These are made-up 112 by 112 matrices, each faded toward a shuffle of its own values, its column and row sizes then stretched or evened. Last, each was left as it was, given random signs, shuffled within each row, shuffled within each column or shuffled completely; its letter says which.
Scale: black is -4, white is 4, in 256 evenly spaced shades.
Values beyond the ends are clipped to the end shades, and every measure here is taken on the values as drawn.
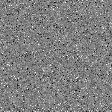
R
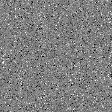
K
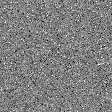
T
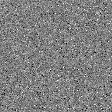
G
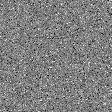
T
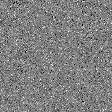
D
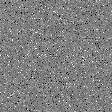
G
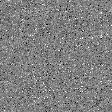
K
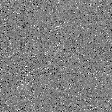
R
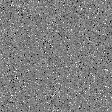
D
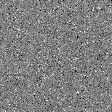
D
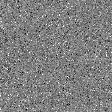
D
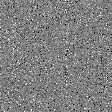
D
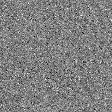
G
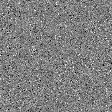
D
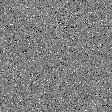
G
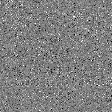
R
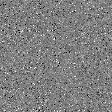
K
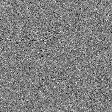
G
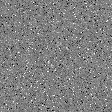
T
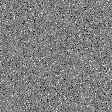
T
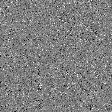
K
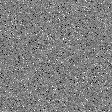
T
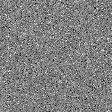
D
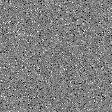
K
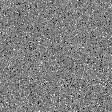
G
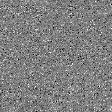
R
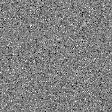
K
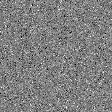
D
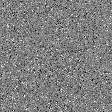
D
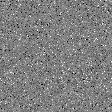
G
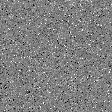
T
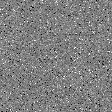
D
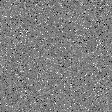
D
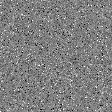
D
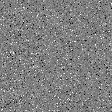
D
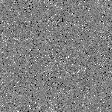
K
